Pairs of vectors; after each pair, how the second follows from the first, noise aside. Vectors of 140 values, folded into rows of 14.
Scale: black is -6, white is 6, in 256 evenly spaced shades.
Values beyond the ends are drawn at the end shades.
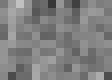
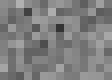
shuffled.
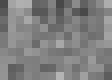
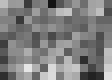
reversed, negated, scaled up.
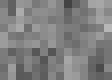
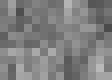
negated.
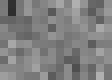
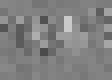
wrapped around, negated, partly zeroed.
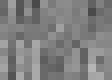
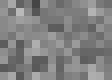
sign-scrambled.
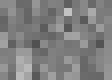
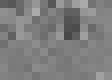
wrapped around, negated, partly zeroed.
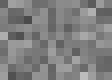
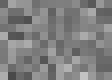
copied.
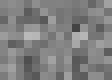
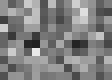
reversed, negated, scaled up.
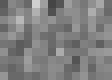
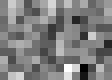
wrapped around, scaled up.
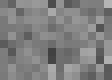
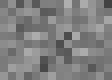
shuffled.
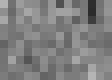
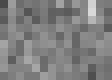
negated.
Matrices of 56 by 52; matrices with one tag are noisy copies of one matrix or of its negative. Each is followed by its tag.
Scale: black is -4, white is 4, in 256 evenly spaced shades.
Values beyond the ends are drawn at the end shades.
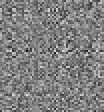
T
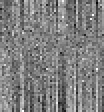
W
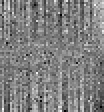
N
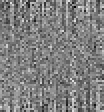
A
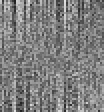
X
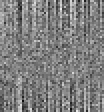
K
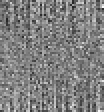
A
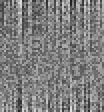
K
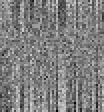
W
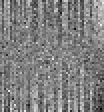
N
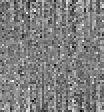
A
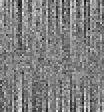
K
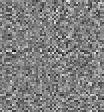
T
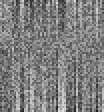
W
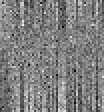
W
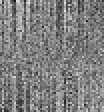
X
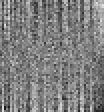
N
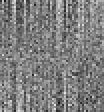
X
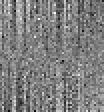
X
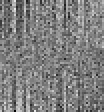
X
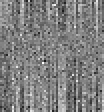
W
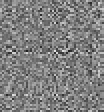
T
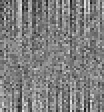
K
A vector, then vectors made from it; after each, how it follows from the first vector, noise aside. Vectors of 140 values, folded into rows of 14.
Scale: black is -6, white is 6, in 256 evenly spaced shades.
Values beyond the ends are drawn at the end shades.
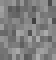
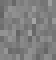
negated, shrunk.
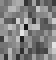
reversed, scaled up.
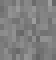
negated, shrunk.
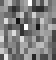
reversed, negated, scaled up.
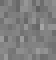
reversed, negated, shrunk.
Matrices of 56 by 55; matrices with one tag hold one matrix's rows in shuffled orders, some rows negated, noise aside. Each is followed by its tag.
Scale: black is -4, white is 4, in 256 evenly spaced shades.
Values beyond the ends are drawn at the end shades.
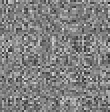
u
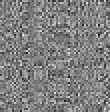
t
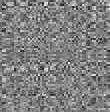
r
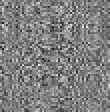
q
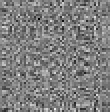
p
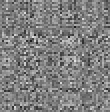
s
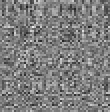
s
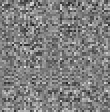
s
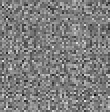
u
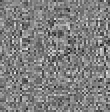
t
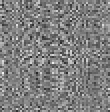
q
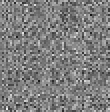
u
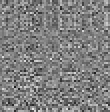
s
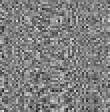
q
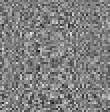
q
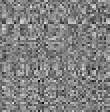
r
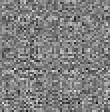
s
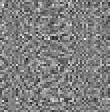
q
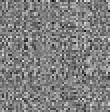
u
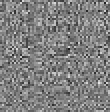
t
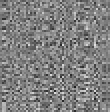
p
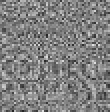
r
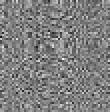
q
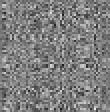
p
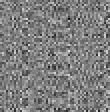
t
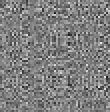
t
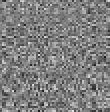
r
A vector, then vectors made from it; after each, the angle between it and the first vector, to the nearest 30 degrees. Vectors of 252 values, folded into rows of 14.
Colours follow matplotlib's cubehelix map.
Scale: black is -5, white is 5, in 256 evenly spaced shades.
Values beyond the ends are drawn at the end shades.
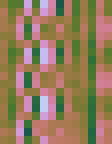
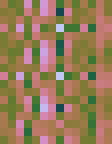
30 degrees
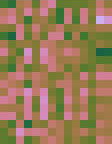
60 degrees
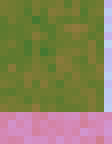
90 degrees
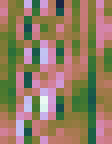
30 degrees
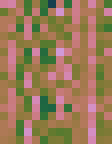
150 degrees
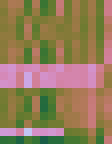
120 degrees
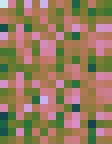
60 degrees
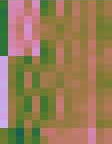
120 degrees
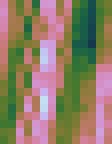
60 degrees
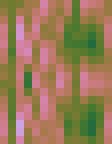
60 degrees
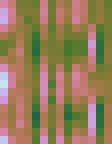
90 degrees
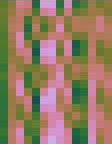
60 degrees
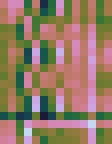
150 degrees
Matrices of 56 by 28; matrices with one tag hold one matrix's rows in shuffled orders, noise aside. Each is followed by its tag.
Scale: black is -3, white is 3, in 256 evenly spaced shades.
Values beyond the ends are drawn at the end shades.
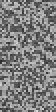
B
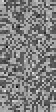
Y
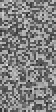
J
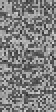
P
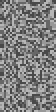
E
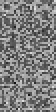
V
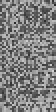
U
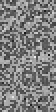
V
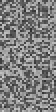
V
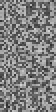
E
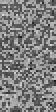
B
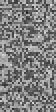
P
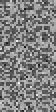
V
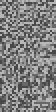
U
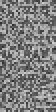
U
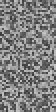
V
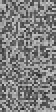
U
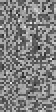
E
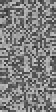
Y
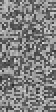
B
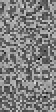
V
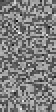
J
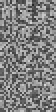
E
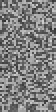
J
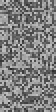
P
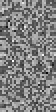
Y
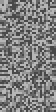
Y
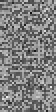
P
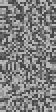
Y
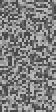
J
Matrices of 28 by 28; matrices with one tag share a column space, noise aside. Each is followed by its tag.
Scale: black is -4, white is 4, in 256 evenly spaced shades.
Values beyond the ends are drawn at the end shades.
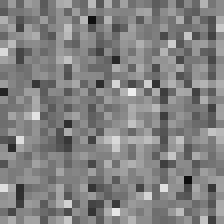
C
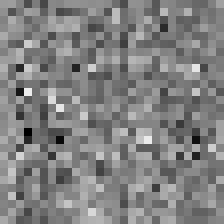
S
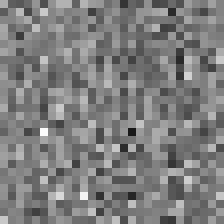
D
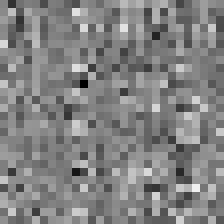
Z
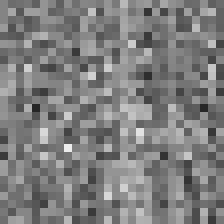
S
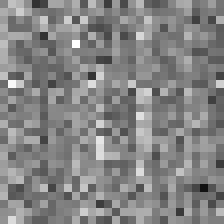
C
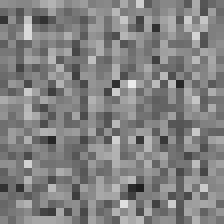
C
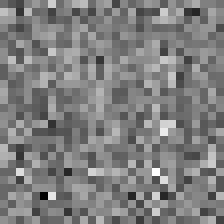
D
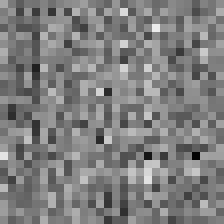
S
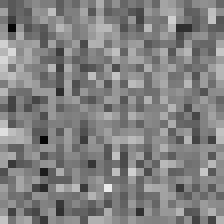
Z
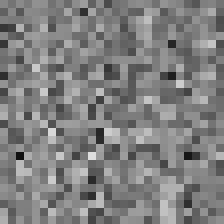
S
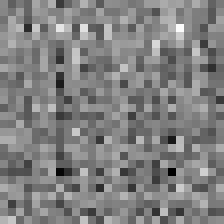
Z
